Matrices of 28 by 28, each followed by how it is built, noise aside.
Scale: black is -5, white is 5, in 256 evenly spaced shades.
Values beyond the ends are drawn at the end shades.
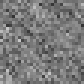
Toeplitz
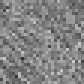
Toeplitz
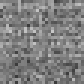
blocks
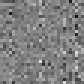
uneven columns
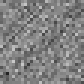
Hankel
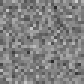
noise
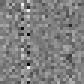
uneven columns
